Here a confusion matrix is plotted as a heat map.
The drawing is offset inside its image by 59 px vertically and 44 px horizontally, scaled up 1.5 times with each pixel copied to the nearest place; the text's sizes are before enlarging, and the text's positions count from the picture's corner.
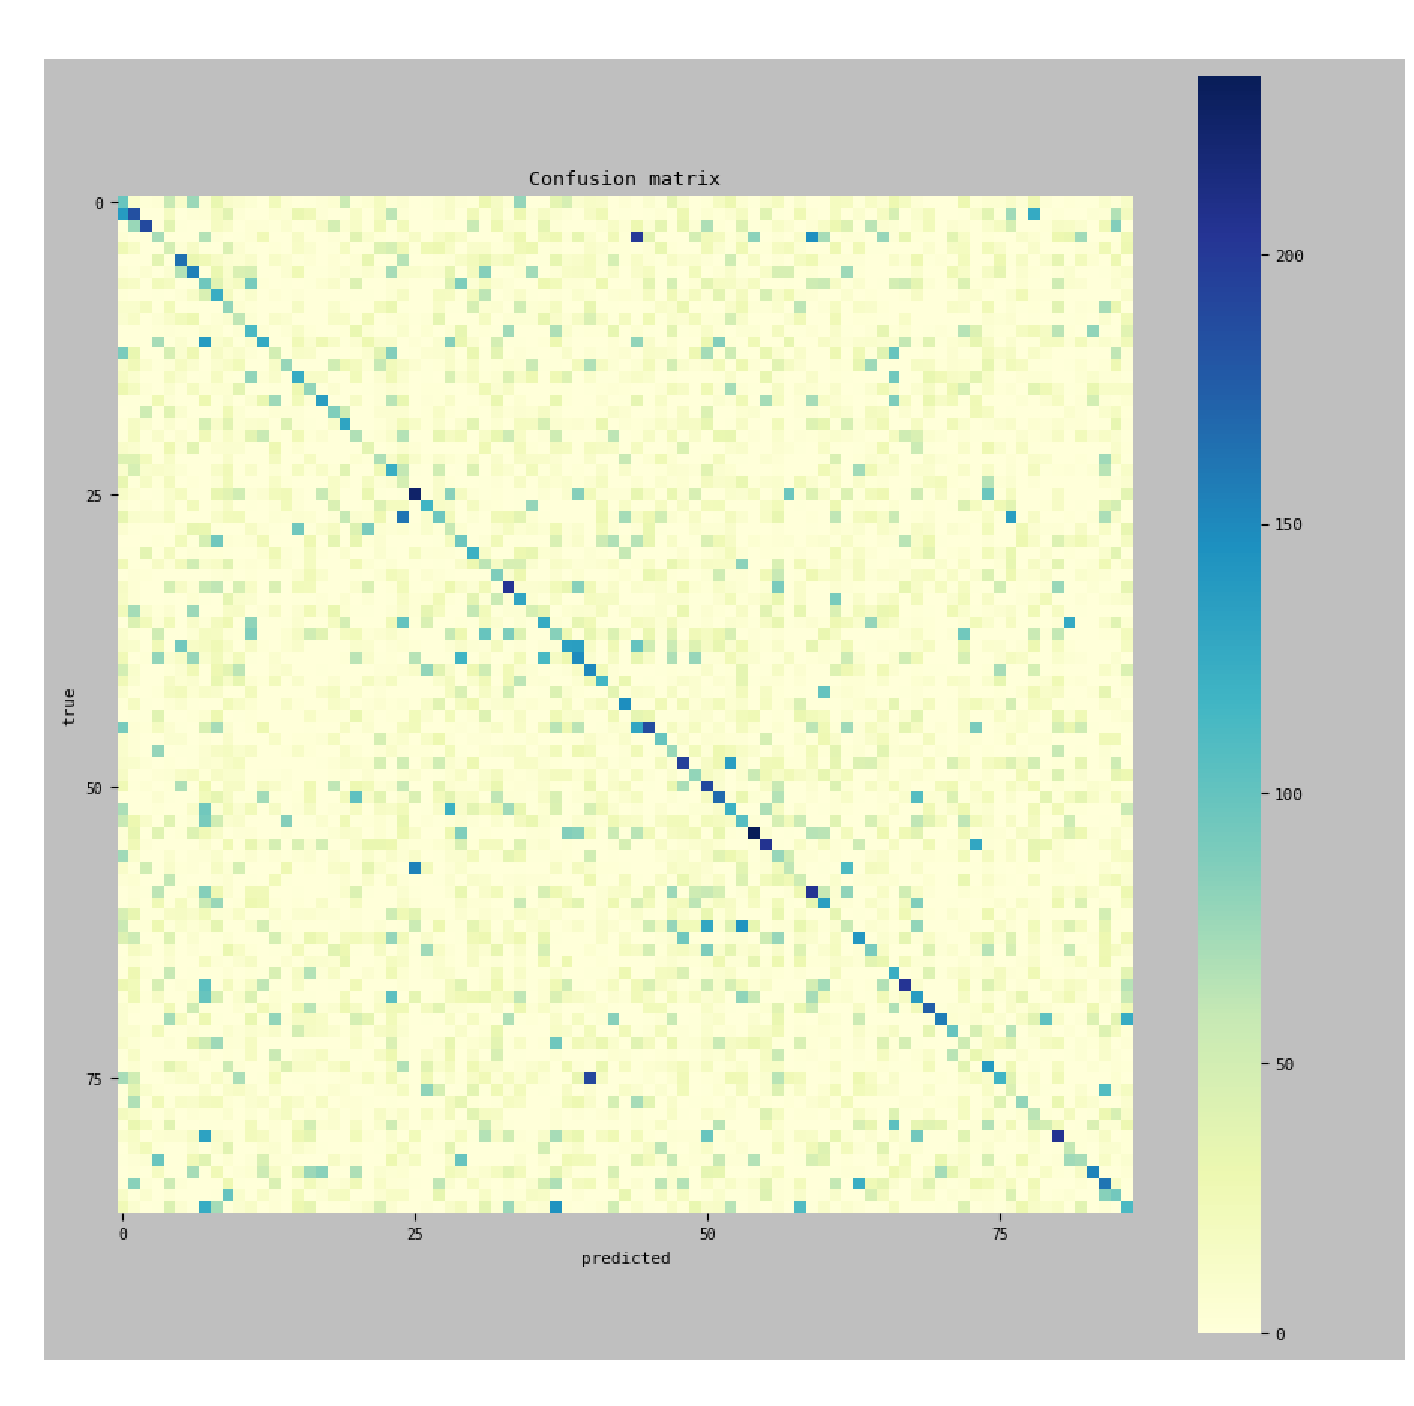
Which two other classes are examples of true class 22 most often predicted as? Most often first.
84, 43
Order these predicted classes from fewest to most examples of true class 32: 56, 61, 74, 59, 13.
13, 61, 59, 74, 56
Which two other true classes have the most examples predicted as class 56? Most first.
33, 63
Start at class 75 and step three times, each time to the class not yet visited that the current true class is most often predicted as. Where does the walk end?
35
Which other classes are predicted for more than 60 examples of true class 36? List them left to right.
11, 24, 64, 81
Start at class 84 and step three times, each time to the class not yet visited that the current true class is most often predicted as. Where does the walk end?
52
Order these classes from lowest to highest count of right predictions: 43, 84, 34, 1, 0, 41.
0, 41, 34, 43, 84, 1
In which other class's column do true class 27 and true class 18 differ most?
24
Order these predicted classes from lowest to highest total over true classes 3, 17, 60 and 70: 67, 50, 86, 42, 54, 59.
50, 67, 54, 42, 86, 59
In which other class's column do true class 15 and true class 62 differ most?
53
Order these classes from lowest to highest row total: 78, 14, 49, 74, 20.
78, 49, 74, 20, 14
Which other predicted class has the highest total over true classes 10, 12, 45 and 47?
44
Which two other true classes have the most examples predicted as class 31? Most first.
37, 6
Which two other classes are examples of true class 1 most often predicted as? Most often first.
0, 78
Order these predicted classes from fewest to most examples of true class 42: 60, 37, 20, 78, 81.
81, 20, 78, 37, 60
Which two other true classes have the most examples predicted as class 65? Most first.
3, 67
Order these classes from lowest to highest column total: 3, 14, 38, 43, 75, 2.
14, 2, 75, 43, 38, 3
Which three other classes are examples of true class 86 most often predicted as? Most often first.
37, 7, 58
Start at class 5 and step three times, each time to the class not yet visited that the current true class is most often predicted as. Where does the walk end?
9
